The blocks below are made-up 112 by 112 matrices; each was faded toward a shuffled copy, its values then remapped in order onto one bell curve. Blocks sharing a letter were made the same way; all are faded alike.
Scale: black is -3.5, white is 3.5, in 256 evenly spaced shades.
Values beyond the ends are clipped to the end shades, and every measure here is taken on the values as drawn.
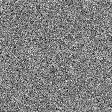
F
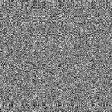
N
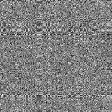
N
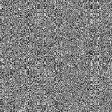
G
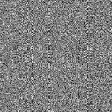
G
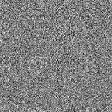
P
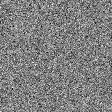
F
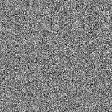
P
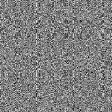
G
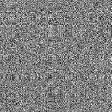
N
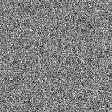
P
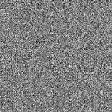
P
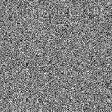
P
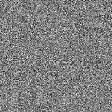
P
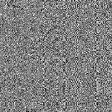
G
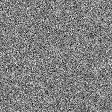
F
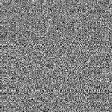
N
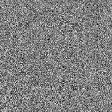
P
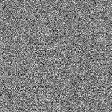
P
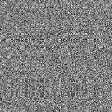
N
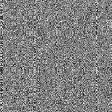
G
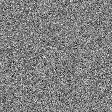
F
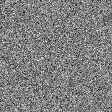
F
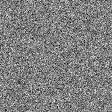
F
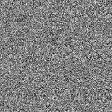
P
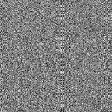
G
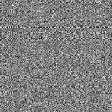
N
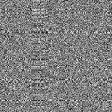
N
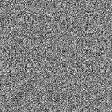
P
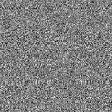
N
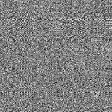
N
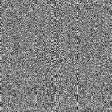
G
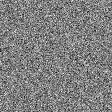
F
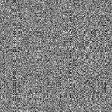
G
